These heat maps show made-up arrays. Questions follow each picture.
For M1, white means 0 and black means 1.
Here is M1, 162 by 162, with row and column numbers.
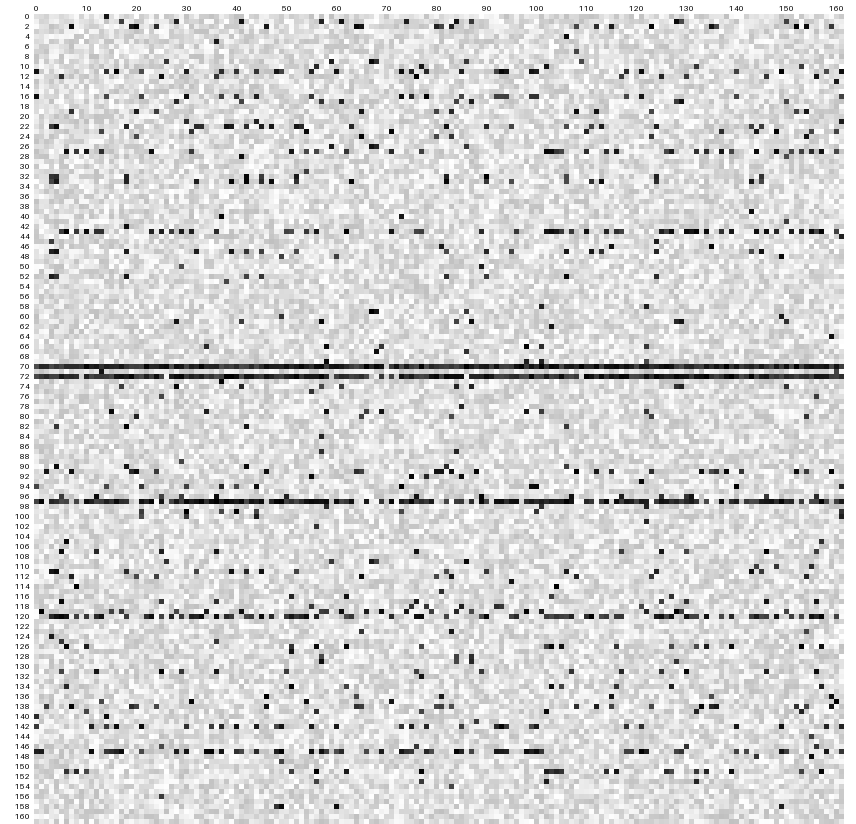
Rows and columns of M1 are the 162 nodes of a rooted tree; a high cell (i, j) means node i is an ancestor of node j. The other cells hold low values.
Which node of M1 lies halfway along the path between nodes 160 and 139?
23
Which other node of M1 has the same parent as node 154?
65
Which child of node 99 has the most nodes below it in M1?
100
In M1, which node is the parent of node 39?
111
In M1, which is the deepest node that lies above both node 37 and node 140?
94
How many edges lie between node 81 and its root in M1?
8
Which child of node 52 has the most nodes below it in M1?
90
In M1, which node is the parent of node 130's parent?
117
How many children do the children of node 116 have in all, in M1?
2
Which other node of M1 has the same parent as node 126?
114
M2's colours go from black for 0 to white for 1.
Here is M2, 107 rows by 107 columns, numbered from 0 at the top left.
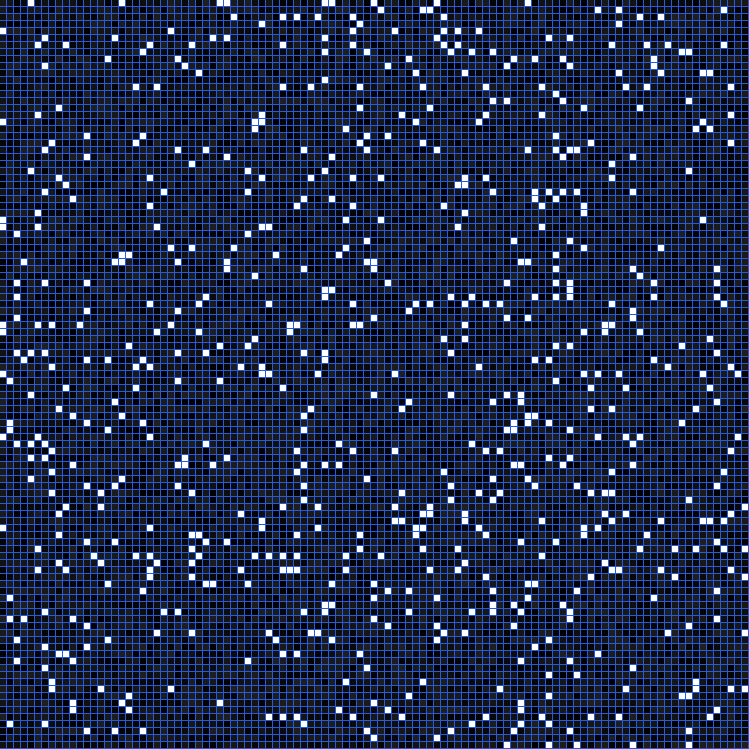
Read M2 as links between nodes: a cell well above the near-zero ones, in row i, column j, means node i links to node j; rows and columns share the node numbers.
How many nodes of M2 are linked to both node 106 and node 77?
0
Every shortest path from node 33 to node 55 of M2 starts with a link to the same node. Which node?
node 2
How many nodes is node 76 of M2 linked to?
9
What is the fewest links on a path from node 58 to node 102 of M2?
2
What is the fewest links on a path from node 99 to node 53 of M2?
5
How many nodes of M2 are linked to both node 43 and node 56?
0
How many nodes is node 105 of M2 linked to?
2
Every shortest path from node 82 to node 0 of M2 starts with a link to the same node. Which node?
node 21
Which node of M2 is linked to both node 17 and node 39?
node 36
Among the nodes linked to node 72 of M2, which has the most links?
node 40
